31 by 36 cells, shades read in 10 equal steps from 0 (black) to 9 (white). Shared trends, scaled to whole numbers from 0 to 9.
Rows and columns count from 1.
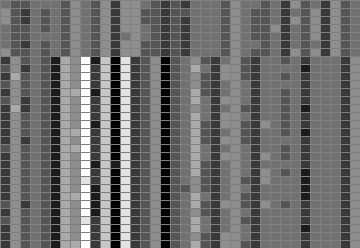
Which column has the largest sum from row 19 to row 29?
9
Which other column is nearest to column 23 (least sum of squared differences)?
27
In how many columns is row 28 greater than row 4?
13
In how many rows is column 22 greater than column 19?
7
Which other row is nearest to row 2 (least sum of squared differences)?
3
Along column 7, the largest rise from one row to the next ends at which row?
8
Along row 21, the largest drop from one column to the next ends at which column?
10
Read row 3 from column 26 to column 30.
3 3 4 2 5
